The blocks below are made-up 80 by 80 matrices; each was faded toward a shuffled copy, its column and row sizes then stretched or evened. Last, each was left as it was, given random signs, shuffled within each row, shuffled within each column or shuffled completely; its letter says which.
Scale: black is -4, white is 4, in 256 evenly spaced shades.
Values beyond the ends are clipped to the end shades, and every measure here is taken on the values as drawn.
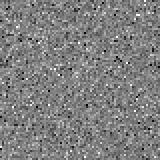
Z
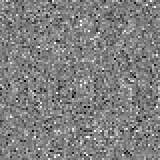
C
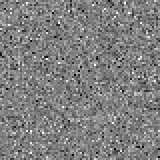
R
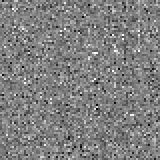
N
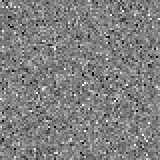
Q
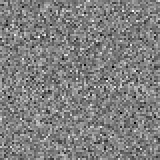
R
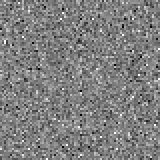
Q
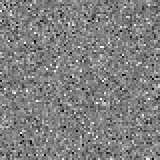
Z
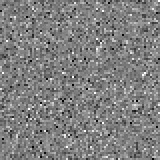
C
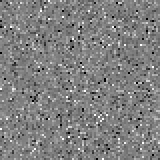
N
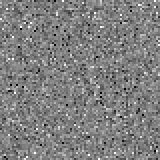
Z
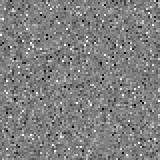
Z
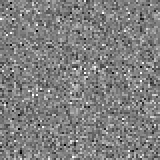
C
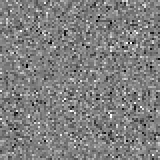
C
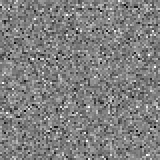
R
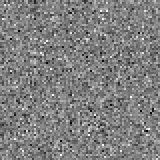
C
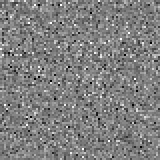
R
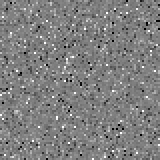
Z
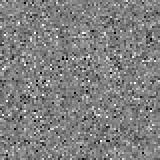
C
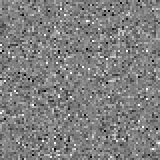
N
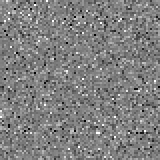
R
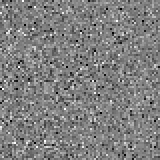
C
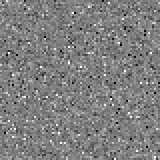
Z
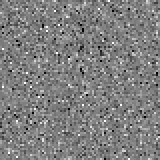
Q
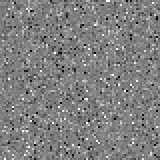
Q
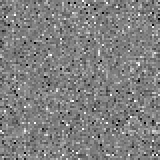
N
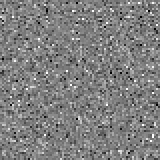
C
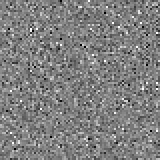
C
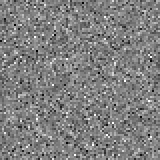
Q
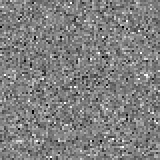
R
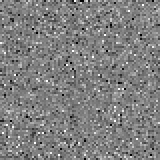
R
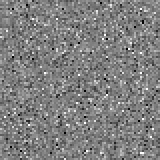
Q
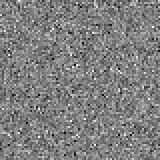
R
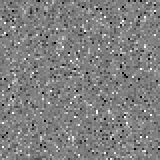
Z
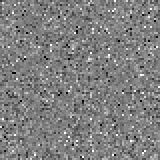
N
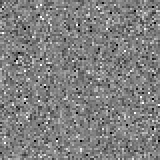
Q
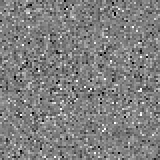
N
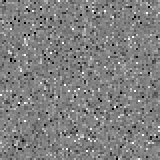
Z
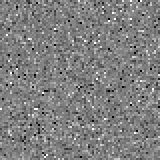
Q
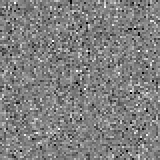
Q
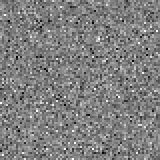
R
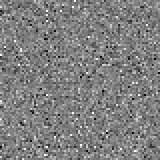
C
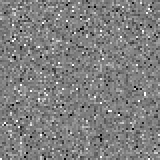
Q
